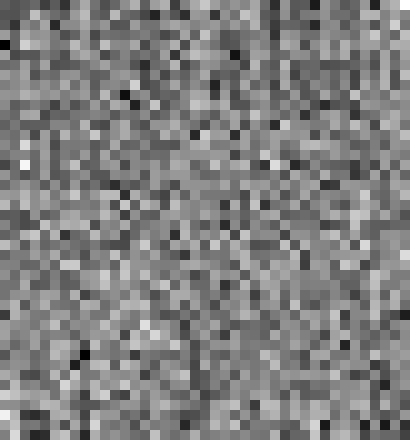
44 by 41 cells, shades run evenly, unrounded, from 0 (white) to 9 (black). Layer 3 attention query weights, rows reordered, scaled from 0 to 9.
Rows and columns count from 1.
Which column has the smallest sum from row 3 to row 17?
3
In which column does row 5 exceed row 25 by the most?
1
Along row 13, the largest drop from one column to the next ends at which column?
29
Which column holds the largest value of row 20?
13
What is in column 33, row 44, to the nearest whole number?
6
